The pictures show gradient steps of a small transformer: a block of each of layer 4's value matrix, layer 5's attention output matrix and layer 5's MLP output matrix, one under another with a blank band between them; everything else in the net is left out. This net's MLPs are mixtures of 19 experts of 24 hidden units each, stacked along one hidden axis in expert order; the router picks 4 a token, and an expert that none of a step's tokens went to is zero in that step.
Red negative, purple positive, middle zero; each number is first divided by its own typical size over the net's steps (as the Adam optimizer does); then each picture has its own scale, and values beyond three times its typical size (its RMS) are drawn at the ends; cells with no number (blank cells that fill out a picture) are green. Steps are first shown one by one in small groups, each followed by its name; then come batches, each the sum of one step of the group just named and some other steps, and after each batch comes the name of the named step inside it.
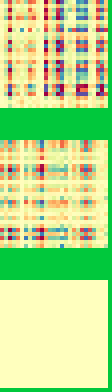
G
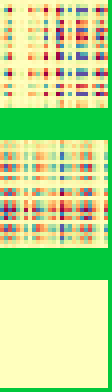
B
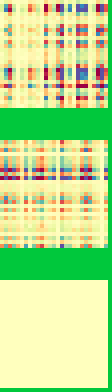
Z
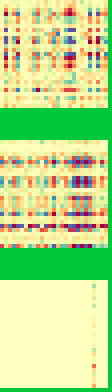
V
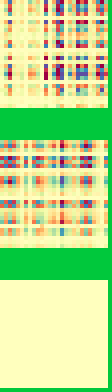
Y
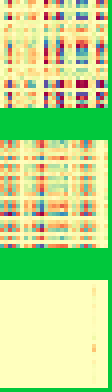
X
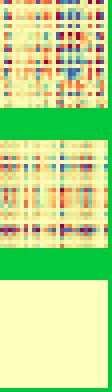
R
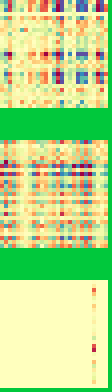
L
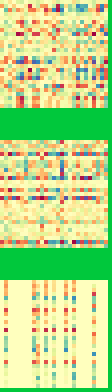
Z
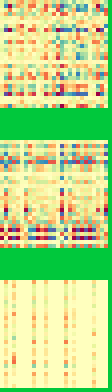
B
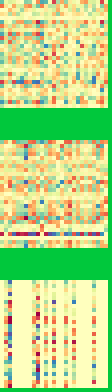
Y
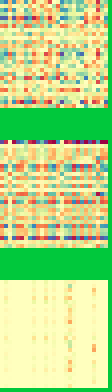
L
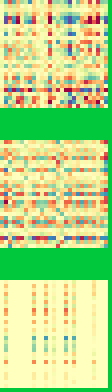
X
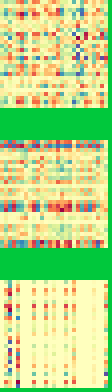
B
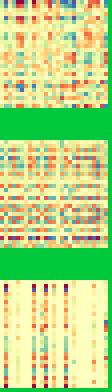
X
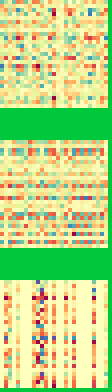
V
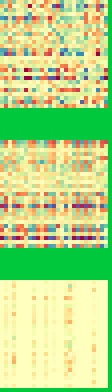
L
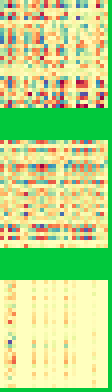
X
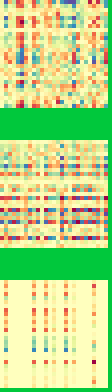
R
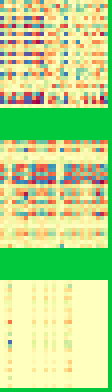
Z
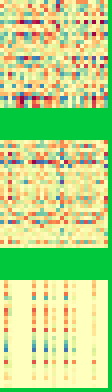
Y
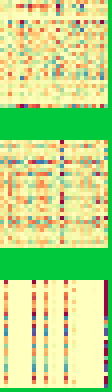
Y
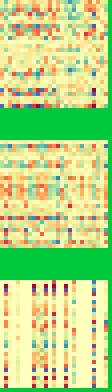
R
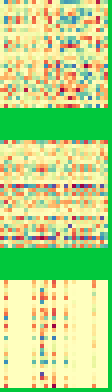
G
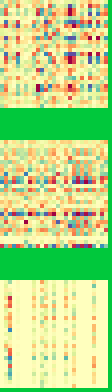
V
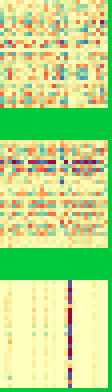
Y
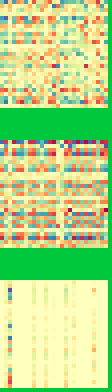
L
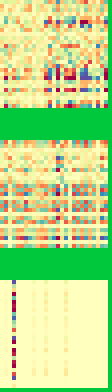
Y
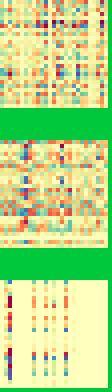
Y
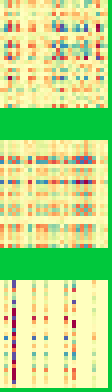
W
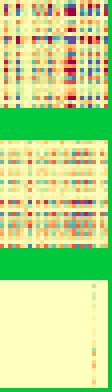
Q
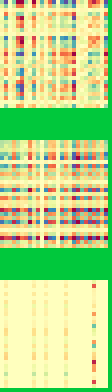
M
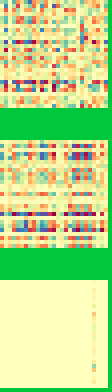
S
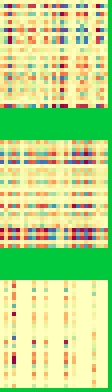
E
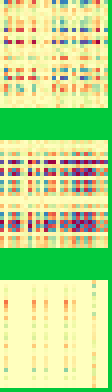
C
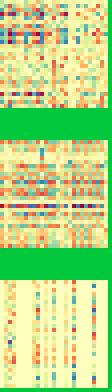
E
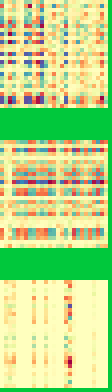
E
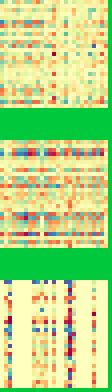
S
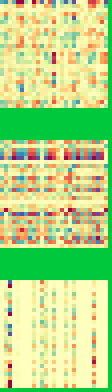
M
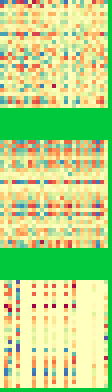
C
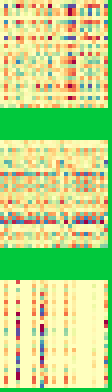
Q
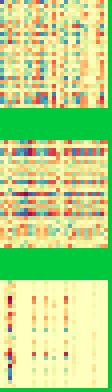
E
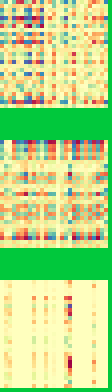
M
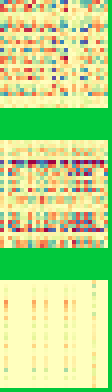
C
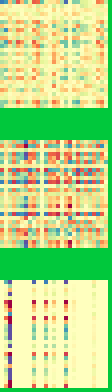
C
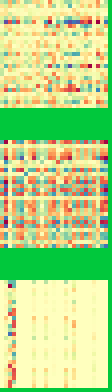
W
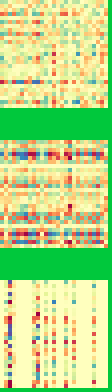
E
